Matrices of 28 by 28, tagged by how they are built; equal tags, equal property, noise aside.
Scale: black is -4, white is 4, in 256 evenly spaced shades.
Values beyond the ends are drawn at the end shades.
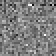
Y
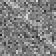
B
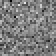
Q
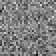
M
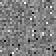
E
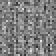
M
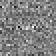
Y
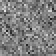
B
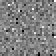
E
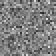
Q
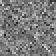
B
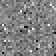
E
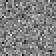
Q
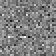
Y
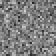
Q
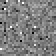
E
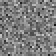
Q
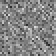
B
